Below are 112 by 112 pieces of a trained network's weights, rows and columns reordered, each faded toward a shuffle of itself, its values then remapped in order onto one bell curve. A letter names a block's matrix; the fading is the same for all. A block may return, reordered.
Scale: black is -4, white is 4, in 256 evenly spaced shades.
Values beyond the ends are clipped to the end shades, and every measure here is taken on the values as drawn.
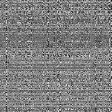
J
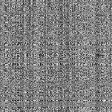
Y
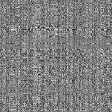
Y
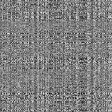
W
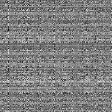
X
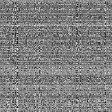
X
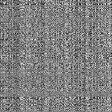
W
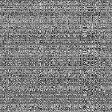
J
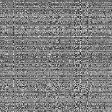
X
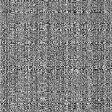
W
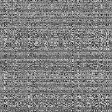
J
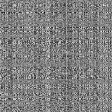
W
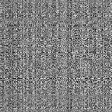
Y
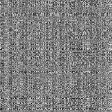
Y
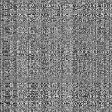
W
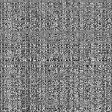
W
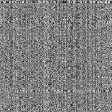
Y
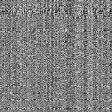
W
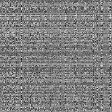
X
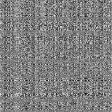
Y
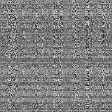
J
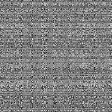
J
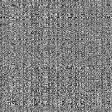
Y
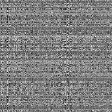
X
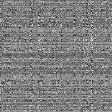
J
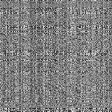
W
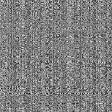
Y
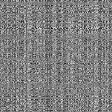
W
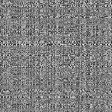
Y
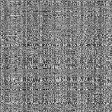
W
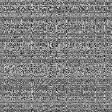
J
